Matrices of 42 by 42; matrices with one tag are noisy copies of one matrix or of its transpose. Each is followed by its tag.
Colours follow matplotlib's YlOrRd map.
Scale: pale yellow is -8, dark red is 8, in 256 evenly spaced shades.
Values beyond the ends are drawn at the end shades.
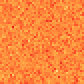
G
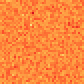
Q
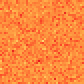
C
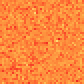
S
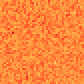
Q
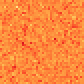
Q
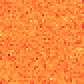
G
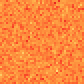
G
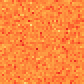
Q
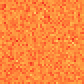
S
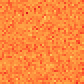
G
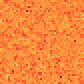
S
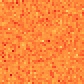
C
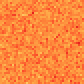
Q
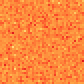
Q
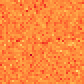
S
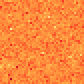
G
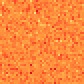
S
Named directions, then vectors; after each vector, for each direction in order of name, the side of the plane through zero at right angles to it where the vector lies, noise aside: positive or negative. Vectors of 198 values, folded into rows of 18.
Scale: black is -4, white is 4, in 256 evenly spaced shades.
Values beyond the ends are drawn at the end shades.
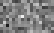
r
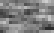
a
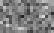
positive, negative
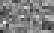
positive, positive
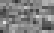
positive, positive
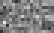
positive, positive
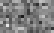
positive, negative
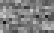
negative, negative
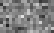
negative, positive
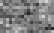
positive, negative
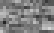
negative, negative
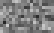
negative, negative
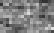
negative, positive
